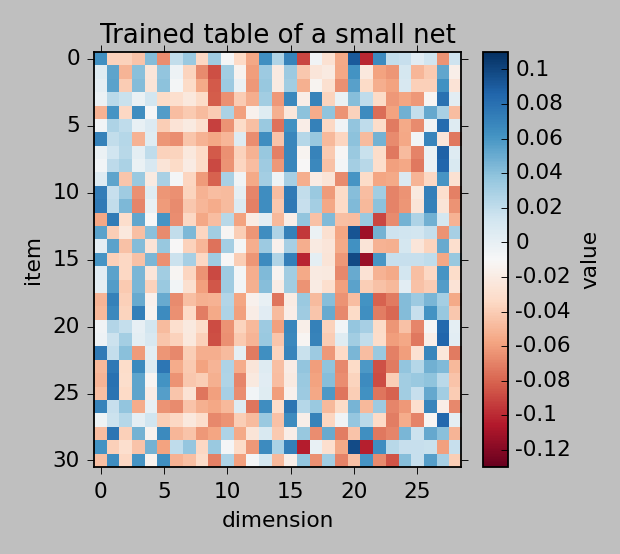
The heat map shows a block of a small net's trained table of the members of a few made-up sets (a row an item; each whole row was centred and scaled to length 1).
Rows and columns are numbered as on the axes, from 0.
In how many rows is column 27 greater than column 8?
27
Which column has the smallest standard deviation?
8
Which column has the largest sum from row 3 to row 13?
15
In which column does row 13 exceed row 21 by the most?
9
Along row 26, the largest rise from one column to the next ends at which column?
13
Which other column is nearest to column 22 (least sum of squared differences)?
0
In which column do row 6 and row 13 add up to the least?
21
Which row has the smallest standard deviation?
14
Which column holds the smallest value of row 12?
22
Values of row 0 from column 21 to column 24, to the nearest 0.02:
-0.1 0.06 0.02 0.02
